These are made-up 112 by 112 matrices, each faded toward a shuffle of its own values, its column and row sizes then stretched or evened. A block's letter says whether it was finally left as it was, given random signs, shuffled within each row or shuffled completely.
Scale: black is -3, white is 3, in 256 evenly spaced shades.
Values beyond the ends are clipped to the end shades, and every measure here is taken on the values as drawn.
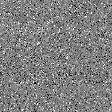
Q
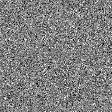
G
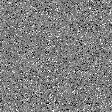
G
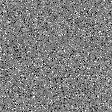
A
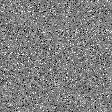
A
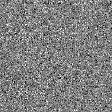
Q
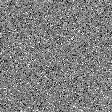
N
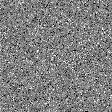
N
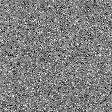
A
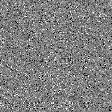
Q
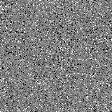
G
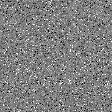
G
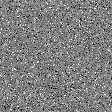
N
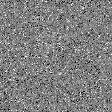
G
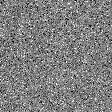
N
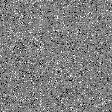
G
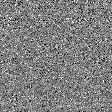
A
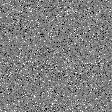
A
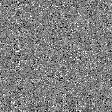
Q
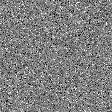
N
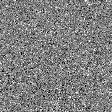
A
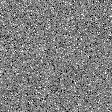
N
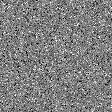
N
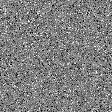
A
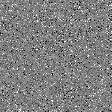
Q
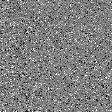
Q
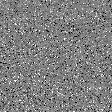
A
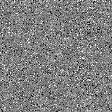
Q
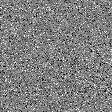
A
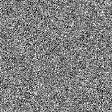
Q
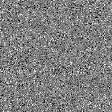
Q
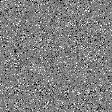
G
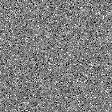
G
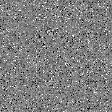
Q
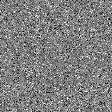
G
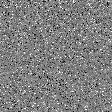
A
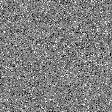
A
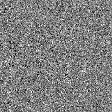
Q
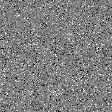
G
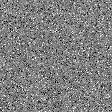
N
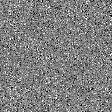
G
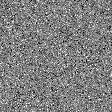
N
